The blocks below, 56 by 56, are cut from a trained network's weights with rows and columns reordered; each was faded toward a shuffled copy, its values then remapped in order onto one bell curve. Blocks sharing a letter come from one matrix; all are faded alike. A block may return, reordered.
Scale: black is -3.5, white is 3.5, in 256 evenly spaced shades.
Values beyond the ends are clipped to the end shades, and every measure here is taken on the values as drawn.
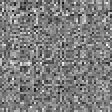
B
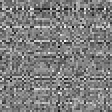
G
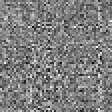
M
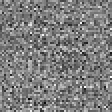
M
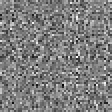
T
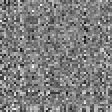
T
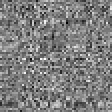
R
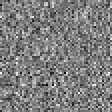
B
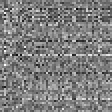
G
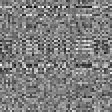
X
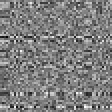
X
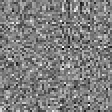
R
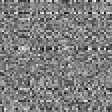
X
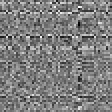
G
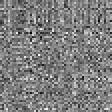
B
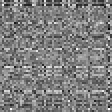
G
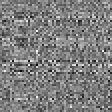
X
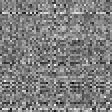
G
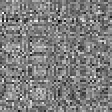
B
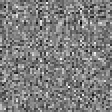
M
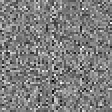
T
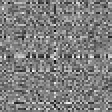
G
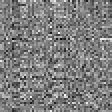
B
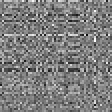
G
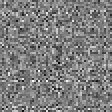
R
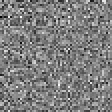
B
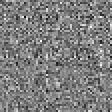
T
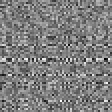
X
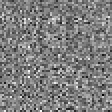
M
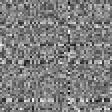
G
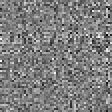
T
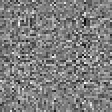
T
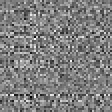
X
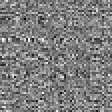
R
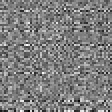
X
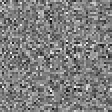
R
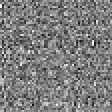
M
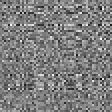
X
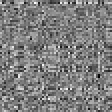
X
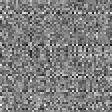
X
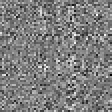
T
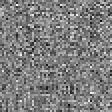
M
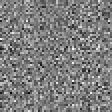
T
